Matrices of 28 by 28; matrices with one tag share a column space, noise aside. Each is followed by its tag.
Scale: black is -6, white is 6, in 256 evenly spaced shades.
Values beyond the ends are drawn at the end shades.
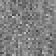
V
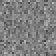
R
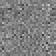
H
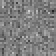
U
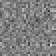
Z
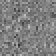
Z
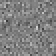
Z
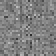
V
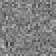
Z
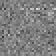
H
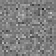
H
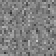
R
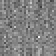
U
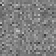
H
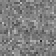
R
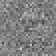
Z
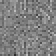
V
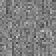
U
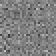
H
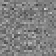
H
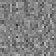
Z
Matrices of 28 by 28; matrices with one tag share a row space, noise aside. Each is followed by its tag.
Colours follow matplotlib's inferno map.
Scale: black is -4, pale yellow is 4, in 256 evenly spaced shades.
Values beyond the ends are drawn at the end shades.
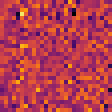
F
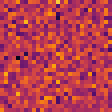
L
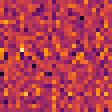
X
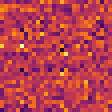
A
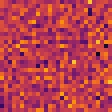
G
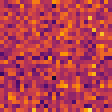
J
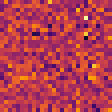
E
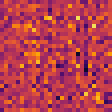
E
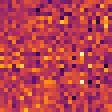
G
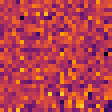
G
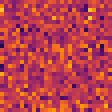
A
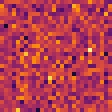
F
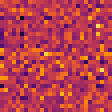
A
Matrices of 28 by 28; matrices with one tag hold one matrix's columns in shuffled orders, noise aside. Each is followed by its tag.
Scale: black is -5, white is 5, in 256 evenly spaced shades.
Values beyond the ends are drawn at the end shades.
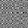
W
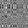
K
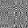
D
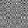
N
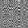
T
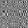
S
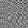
N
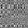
K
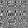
S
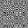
D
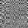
N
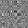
S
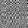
N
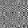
D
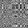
K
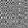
N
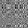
K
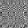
D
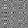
W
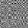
N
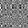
K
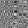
S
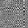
T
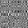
S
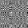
D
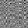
N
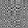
T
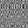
K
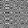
W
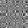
S
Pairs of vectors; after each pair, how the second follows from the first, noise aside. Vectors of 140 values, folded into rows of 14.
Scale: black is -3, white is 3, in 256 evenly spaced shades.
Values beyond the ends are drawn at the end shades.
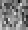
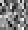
wrapped around, negated.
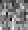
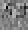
wrapped around, partly zeroed.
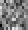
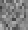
negated, shrunk.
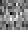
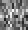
reversed.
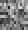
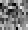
wrapped around.
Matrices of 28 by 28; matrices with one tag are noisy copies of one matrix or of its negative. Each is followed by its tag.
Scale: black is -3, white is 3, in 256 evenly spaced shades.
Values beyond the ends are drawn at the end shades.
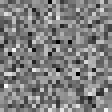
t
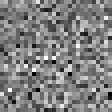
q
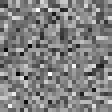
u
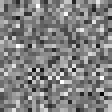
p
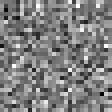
p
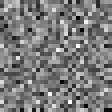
p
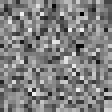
p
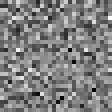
u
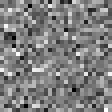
t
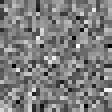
p
